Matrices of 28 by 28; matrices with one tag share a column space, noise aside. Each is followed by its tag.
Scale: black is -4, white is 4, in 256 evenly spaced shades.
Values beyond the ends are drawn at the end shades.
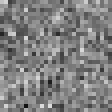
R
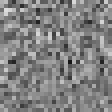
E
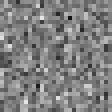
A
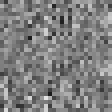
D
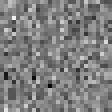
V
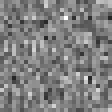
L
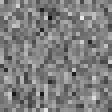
L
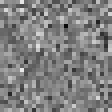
E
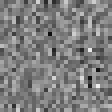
R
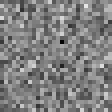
V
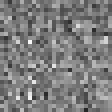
V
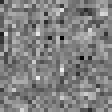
E
